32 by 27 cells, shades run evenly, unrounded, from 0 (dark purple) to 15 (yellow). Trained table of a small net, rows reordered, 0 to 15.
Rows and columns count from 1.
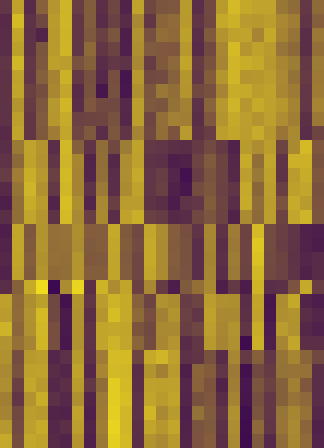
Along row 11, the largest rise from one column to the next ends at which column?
6
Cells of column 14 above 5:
24
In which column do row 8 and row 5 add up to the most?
20
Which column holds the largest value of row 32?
10
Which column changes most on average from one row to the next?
26
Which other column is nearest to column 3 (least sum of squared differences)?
11
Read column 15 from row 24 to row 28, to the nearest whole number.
9 10 11 10 11
